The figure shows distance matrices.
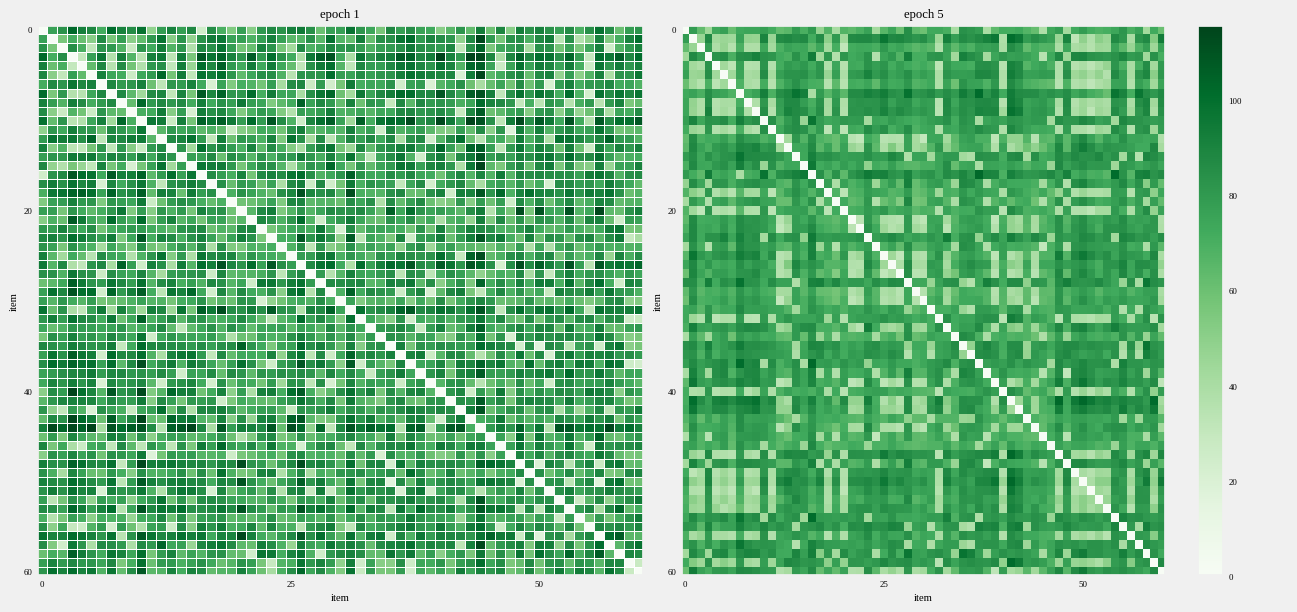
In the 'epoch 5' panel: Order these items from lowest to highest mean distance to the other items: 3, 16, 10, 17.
17, 3, 10, 16
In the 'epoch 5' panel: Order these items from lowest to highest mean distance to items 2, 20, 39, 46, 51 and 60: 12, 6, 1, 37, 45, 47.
6, 12, 47, 1, 45, 37
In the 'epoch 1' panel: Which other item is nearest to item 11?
47
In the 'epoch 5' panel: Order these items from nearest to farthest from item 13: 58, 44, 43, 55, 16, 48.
44, 43, 48, 58, 55, 16
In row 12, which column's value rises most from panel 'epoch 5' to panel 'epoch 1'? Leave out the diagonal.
25
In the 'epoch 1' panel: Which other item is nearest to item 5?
42
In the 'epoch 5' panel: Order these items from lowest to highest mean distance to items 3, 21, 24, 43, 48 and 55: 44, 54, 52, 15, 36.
44, 36, 15, 52, 54
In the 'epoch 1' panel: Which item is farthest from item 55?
44
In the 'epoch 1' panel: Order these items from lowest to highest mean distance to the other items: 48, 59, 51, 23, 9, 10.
9, 59, 51, 23, 48, 10
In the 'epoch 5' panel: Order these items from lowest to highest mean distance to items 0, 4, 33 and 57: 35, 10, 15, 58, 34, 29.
29, 34, 35, 58, 15, 10
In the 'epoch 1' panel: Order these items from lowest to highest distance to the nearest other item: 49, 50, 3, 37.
50, 37, 3, 49
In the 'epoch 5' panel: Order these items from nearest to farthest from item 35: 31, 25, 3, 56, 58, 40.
31, 40, 25, 56, 3, 58
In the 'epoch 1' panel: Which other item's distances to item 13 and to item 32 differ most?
10
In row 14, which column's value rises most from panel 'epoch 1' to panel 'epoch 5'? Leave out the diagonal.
38
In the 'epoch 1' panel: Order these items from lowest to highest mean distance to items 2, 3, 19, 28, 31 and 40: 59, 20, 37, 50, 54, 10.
54, 20, 10, 59, 50, 37
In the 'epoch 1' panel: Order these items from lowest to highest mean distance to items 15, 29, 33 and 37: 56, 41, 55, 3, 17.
17, 41, 55, 56, 3
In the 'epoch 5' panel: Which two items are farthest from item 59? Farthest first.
41, 42
